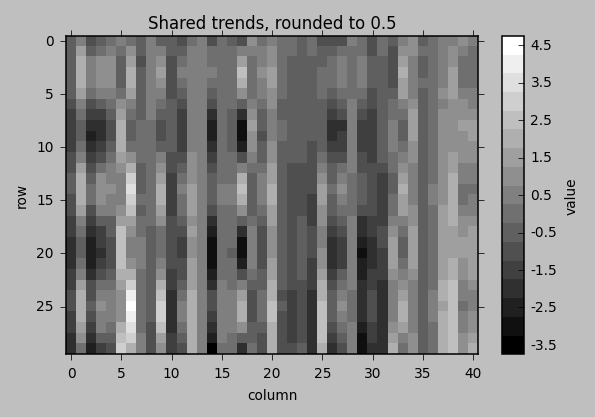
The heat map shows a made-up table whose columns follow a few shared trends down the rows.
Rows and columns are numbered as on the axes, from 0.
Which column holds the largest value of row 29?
5
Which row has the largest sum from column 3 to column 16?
25
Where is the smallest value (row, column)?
29, 14
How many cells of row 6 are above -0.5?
22
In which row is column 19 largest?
3
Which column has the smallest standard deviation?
13
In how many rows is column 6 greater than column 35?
28
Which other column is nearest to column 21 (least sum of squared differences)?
35
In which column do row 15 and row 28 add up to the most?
6
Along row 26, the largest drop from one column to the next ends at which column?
10
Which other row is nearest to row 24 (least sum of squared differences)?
26
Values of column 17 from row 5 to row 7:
1 -0.5 -2
